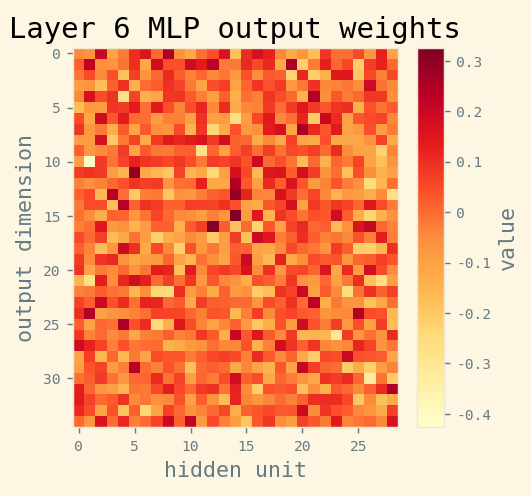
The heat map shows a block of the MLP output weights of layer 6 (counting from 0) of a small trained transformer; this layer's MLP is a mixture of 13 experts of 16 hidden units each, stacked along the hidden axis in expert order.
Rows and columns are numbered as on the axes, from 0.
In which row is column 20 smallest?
1
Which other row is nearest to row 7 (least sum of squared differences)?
32
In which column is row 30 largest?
14
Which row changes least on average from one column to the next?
27
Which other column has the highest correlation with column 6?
4
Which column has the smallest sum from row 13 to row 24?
9
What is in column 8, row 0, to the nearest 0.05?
0.25
